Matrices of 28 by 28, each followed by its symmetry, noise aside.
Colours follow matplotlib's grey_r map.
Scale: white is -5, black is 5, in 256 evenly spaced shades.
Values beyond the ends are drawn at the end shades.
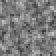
same after a half turn.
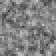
same after a half turn.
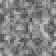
mirrored top to bottom.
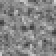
same after a half turn.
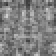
mirrored left to right.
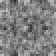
mirrored top to bottom.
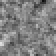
antisymmetric.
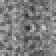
mirrored top to bottom.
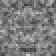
mirrored left to right.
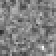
no symmetry.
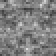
mirrored left to right.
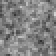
same after a half turn.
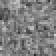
antisymmetric.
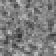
no symmetry.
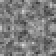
mirrored top to bottom.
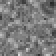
symmetric across the other diagonal.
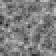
symmetric across the other diagonal.
